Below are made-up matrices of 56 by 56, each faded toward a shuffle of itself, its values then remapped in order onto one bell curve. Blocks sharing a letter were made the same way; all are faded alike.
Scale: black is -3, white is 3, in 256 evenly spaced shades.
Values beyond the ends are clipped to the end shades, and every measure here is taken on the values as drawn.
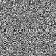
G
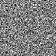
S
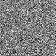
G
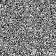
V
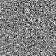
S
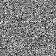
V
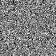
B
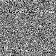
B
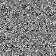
B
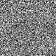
V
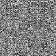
S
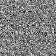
B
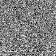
B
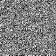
B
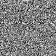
V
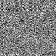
G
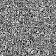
V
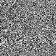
B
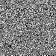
V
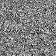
V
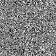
B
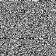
B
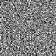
S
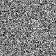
B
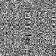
S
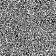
B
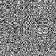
S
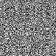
S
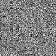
G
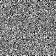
B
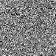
B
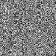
S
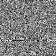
B
